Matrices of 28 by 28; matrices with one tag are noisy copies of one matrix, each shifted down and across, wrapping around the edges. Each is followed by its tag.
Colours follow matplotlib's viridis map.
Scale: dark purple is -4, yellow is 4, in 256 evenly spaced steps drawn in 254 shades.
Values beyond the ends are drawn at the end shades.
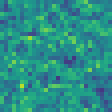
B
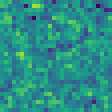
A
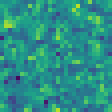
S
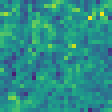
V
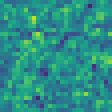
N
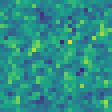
S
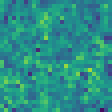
V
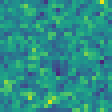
S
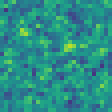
S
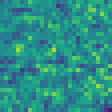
N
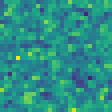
S
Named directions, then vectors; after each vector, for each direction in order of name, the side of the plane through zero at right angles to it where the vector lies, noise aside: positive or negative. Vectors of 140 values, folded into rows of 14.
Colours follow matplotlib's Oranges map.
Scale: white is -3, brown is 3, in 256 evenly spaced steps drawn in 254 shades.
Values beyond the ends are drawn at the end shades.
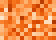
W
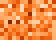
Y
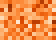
positive, negative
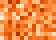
positive, positive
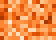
negative, negative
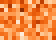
positive, negative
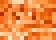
negative, negative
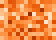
positive, positive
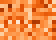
positive, negative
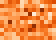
positive, positive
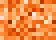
positive, positive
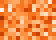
negative, positive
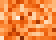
positive, positive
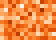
positive, positive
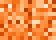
negative, positive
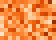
positive, negative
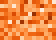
negative, negative
